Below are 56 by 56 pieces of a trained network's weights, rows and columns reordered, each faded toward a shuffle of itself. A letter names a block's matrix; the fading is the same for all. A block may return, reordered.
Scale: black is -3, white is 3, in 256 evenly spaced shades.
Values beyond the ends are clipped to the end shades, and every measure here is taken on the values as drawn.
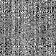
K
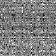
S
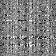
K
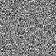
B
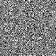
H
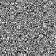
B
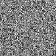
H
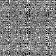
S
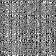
K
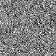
B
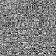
B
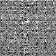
S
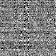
S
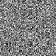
B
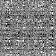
S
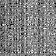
K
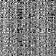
K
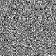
B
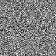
B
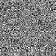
B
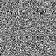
B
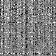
K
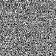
H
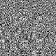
B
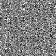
H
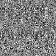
B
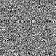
B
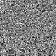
B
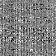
K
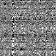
S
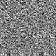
B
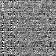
S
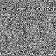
B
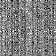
K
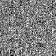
H
